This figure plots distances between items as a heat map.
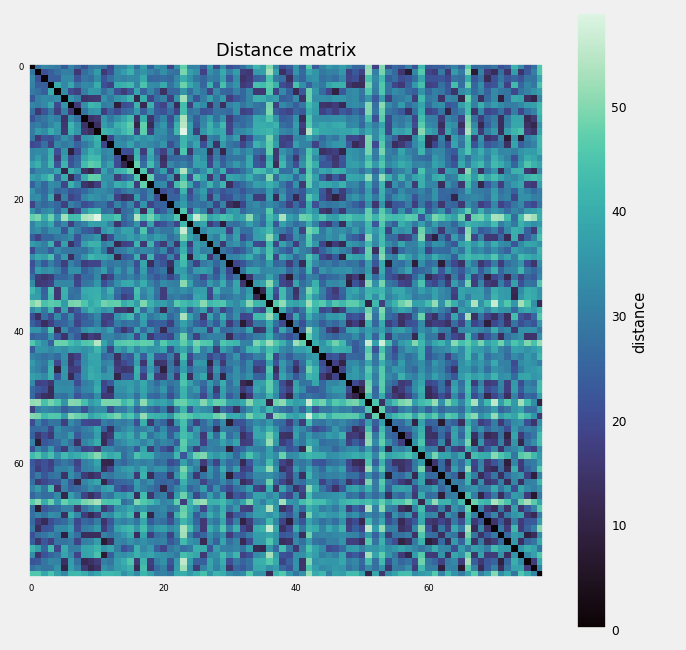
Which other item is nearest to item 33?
48
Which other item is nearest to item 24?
29
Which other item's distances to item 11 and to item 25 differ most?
74
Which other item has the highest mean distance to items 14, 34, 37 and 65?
42
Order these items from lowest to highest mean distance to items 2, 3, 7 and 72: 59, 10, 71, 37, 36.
71, 37, 10, 59, 36
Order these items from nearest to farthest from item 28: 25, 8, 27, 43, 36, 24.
43, 24, 8, 27, 25, 36
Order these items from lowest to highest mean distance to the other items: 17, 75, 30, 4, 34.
30, 4, 75, 34, 17
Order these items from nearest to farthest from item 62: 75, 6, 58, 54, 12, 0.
54, 58, 75, 0, 12, 6
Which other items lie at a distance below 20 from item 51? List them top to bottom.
36, 53, 77
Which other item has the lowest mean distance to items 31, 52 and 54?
21
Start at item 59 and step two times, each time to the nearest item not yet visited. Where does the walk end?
23
